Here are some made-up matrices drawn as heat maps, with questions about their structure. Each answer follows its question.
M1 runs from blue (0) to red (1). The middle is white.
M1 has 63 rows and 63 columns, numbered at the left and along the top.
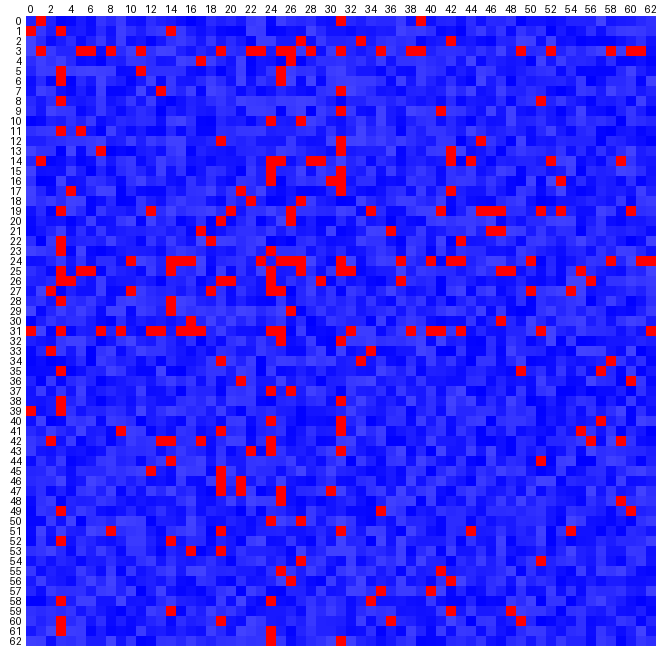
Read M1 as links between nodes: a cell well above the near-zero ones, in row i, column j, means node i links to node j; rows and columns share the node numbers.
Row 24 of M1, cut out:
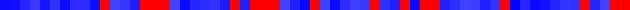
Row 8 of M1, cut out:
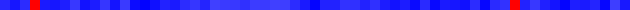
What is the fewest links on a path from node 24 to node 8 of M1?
3
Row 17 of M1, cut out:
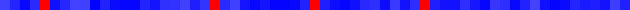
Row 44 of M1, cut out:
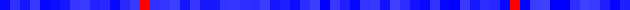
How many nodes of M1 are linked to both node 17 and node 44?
0
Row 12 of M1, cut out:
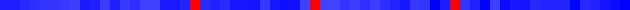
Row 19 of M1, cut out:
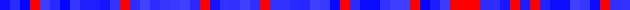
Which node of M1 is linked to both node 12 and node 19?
node 45
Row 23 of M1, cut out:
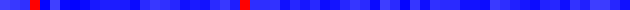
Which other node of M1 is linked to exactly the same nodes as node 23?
node 61
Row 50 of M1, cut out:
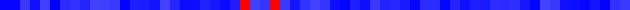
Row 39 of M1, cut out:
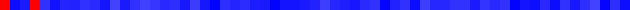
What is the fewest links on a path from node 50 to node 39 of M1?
4
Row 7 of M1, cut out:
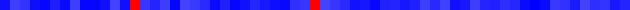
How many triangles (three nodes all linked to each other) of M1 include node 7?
1
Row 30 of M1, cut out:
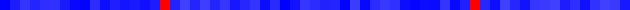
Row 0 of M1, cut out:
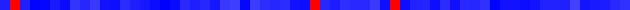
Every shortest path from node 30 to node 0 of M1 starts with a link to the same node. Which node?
node 16
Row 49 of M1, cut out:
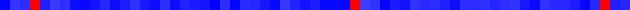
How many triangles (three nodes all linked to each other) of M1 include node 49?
2
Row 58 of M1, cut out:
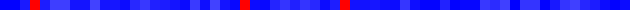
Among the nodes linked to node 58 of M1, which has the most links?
node 3
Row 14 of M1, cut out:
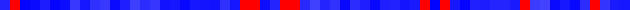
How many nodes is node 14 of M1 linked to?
9
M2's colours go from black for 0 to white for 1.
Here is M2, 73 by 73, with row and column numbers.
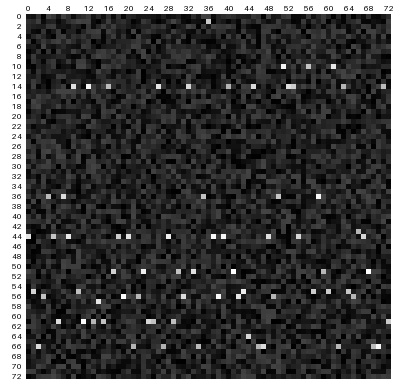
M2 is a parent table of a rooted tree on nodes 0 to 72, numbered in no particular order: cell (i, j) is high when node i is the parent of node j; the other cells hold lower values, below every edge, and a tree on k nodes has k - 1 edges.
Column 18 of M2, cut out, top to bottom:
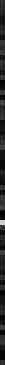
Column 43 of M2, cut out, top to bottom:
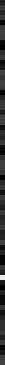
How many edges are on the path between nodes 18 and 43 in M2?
4
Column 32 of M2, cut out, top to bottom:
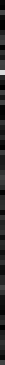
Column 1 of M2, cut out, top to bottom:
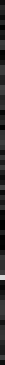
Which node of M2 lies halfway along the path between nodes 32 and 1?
57
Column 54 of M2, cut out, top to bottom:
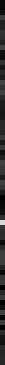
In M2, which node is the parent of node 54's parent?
64
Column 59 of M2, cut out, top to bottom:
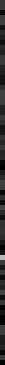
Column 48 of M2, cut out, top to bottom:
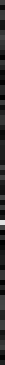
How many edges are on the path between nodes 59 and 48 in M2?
6
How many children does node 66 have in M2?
9
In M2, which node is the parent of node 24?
61
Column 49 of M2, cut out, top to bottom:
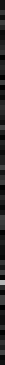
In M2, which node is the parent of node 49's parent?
10
